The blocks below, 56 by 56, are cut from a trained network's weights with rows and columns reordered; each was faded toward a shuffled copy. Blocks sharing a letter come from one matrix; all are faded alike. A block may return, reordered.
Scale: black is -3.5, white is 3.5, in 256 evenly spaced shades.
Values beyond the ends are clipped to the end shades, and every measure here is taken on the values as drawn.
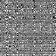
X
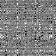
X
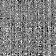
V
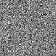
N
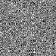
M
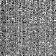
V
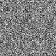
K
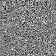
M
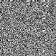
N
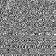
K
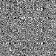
N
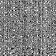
V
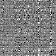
X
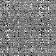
X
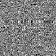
N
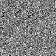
N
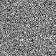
N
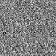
K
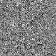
N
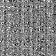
V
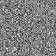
N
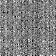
V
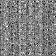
V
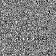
N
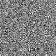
N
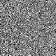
M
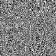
M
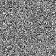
N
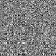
K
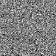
N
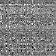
X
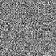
K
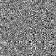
N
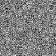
K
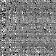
X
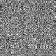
K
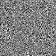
M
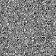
M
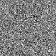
N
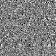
N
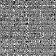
X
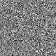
M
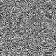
K
